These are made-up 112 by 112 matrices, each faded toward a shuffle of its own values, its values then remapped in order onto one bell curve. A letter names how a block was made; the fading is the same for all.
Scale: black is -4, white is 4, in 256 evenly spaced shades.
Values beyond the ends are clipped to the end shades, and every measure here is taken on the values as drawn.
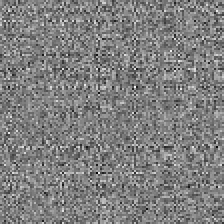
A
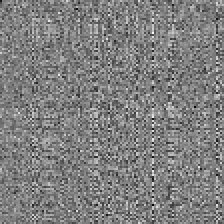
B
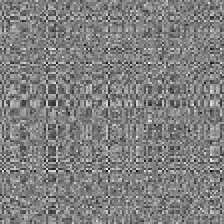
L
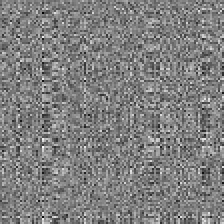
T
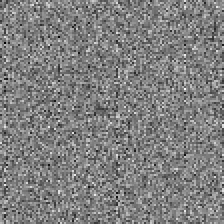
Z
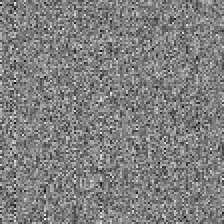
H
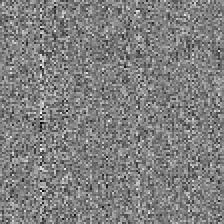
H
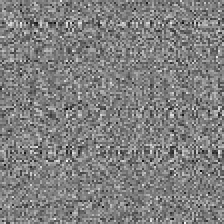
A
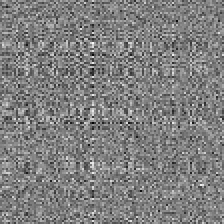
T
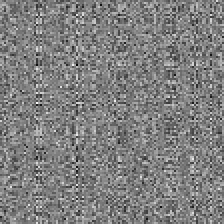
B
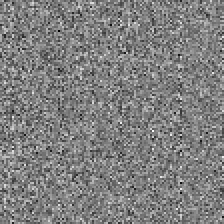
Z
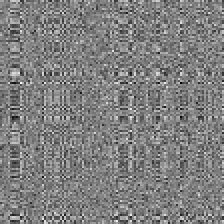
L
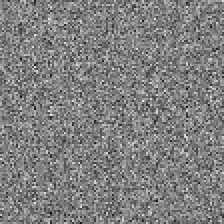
Z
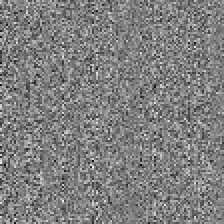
H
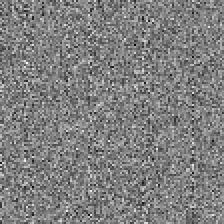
Z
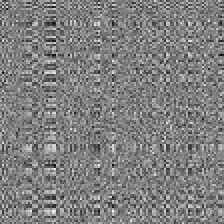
L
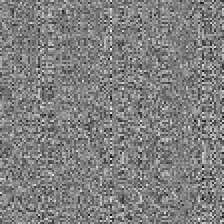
B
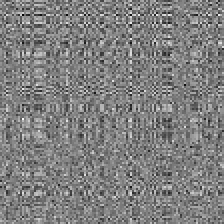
L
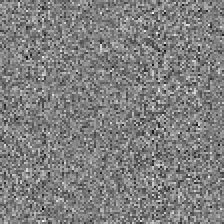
Z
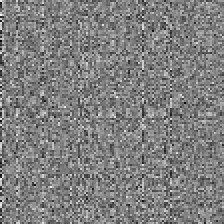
B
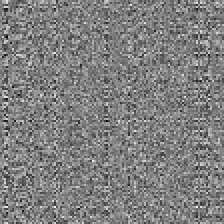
B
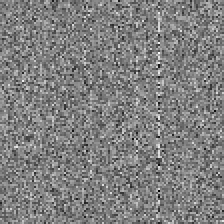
Z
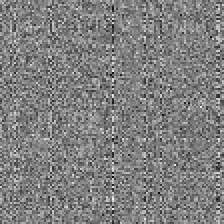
B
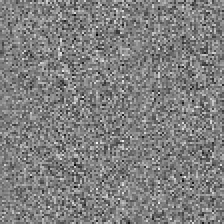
Z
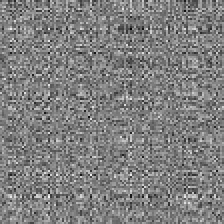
T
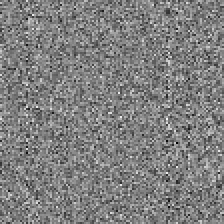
Z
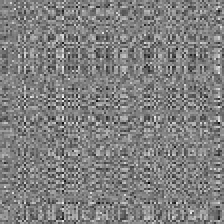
L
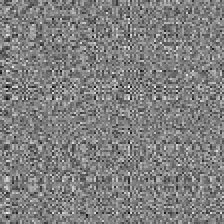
T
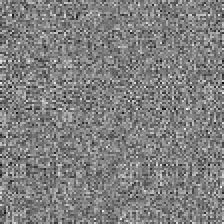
A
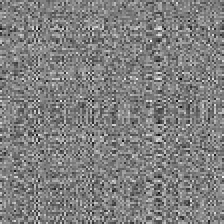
T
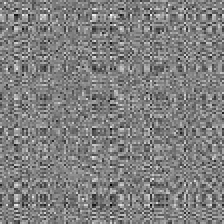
L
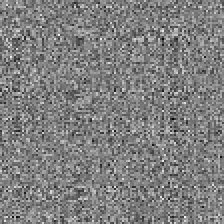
A
